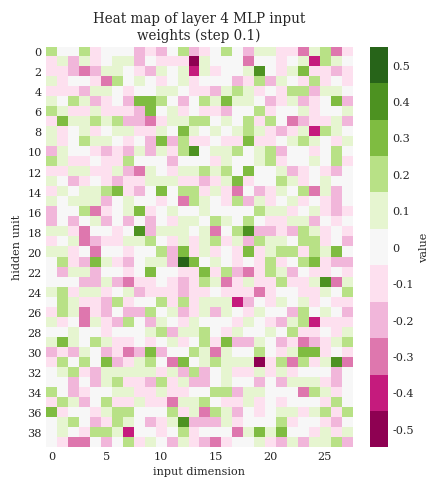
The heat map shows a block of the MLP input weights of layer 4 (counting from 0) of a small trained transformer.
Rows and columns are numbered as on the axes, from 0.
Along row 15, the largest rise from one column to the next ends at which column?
13
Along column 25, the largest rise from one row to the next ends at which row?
23
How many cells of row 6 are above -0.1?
16
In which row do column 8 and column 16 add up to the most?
5
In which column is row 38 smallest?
7
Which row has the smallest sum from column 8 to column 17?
24
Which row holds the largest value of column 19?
2
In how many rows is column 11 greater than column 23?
12
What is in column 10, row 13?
0.1
